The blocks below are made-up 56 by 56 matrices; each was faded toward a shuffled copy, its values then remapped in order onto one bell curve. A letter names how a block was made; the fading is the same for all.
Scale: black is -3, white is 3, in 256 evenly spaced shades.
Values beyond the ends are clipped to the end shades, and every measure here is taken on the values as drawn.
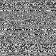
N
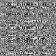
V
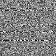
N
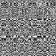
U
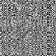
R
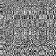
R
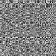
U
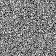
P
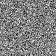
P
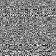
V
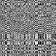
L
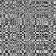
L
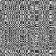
L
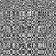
L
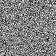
P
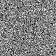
P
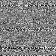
N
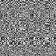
V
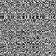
U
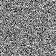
P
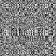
R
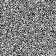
P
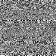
N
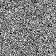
P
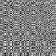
L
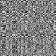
U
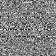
N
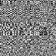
U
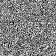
P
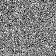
P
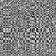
L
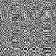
R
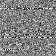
N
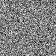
P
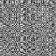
R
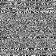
N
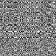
V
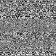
N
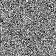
P
